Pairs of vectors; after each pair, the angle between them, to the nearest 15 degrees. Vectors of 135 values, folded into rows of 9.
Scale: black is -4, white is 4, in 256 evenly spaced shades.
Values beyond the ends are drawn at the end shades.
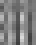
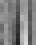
45 degrees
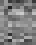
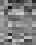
15 degrees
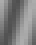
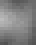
90 degrees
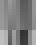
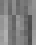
60 degrees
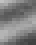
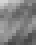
45 degrees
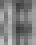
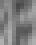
30 degrees
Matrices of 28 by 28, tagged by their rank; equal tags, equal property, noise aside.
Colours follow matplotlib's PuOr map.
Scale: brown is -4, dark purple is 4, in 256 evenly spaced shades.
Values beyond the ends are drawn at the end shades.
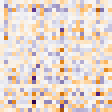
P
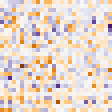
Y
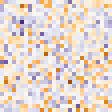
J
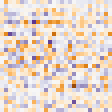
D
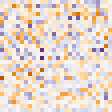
J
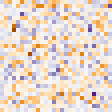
J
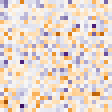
J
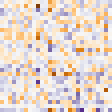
Y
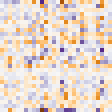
D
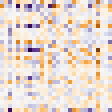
P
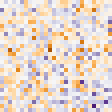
J
